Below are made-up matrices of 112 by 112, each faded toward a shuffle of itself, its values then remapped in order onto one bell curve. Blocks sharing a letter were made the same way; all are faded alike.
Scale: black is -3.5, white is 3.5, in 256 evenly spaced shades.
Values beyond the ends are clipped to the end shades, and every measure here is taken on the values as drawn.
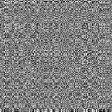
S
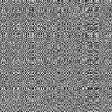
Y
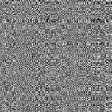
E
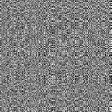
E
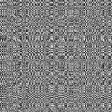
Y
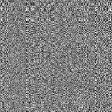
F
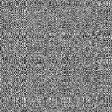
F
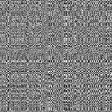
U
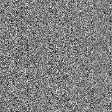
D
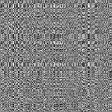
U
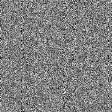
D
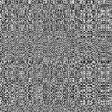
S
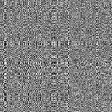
E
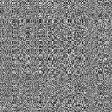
F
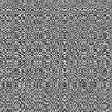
Y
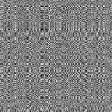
Y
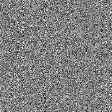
D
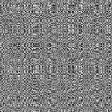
S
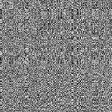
F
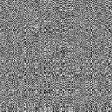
E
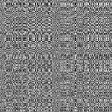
Y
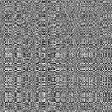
U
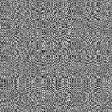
E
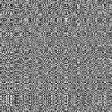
S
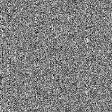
D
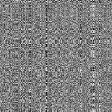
E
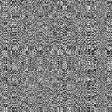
E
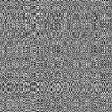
S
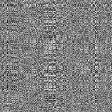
E
